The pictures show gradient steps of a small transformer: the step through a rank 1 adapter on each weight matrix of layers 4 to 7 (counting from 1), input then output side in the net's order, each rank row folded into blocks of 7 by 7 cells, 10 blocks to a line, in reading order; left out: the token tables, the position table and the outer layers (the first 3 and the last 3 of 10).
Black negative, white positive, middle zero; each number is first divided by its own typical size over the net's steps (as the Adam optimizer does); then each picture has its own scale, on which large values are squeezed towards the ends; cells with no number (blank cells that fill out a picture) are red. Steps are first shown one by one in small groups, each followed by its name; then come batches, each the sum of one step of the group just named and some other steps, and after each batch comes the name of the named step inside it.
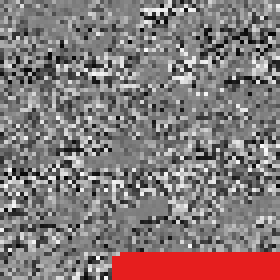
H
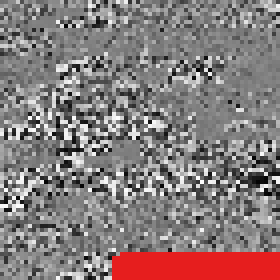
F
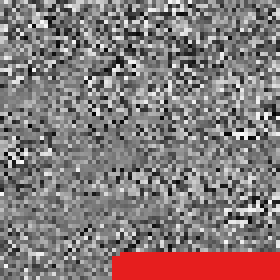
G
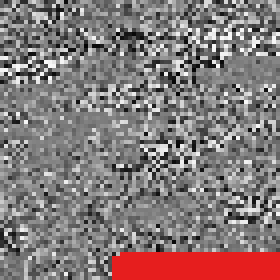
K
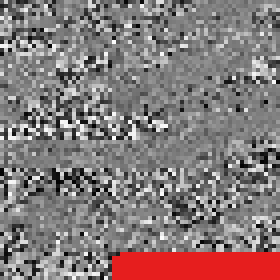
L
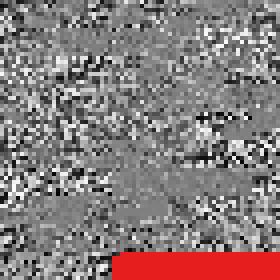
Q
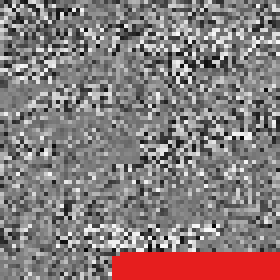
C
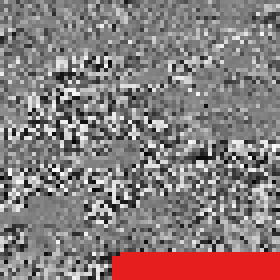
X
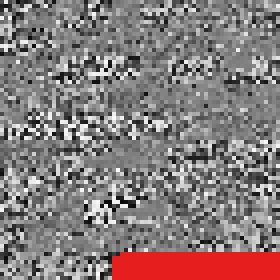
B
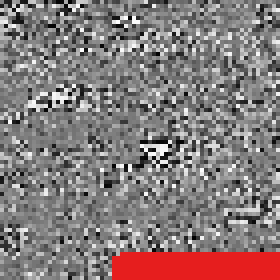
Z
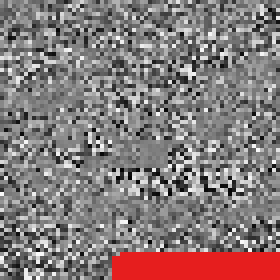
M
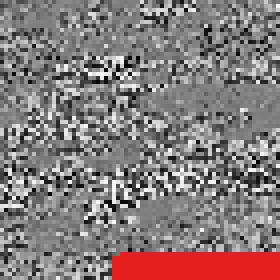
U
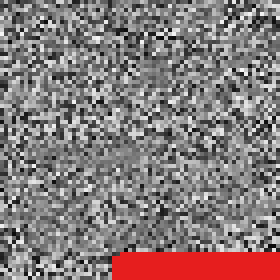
B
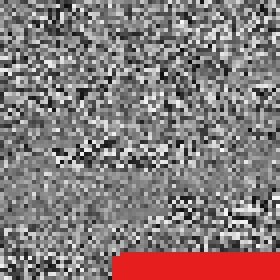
K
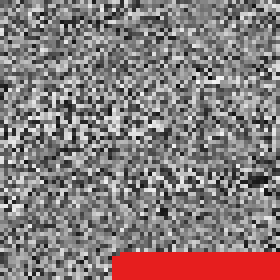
F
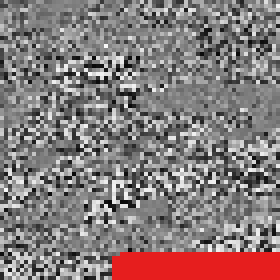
U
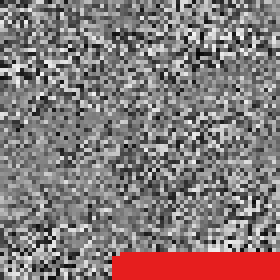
K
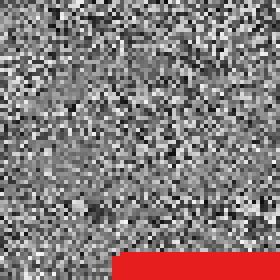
M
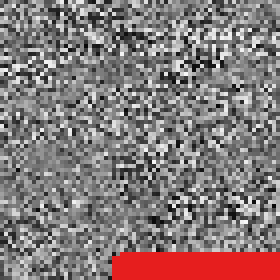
K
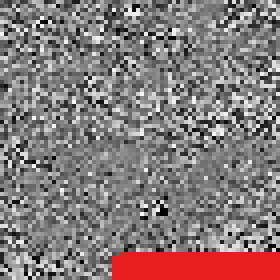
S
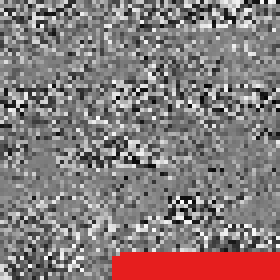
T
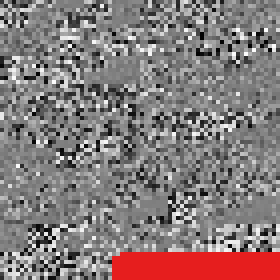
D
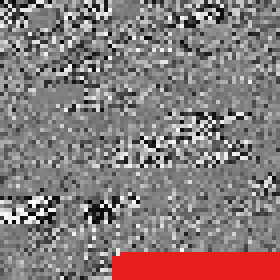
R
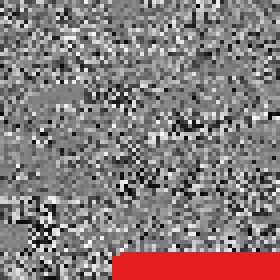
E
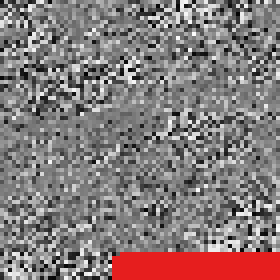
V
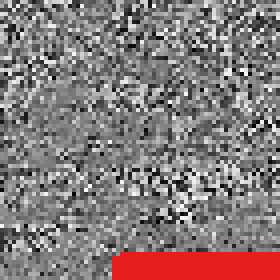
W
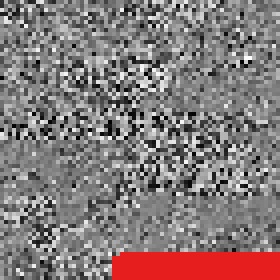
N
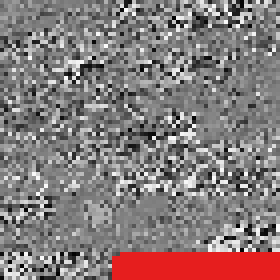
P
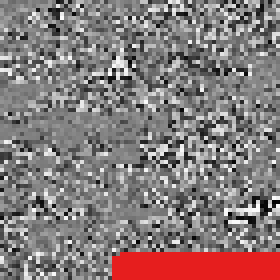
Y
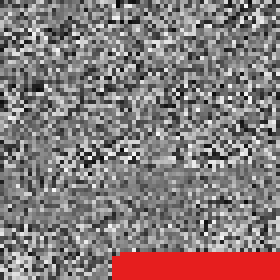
V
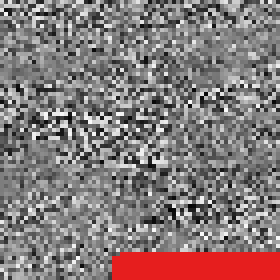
T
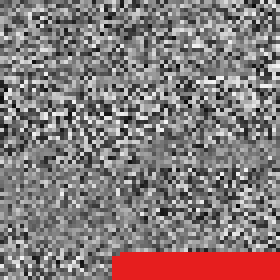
S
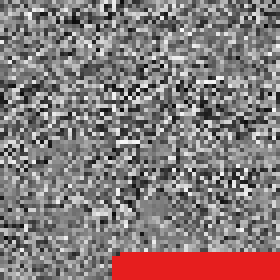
P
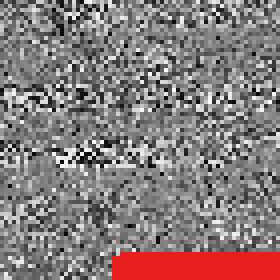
R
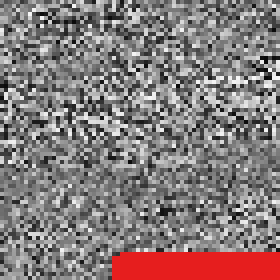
S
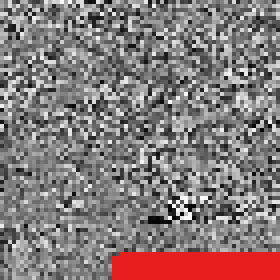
W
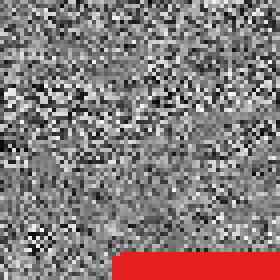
W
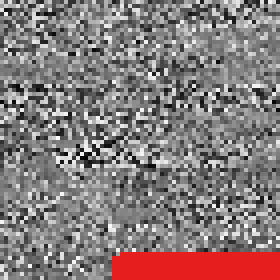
T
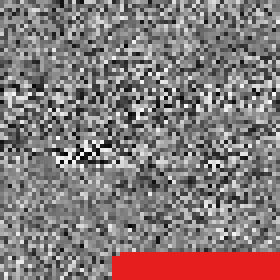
N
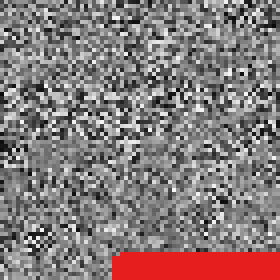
W
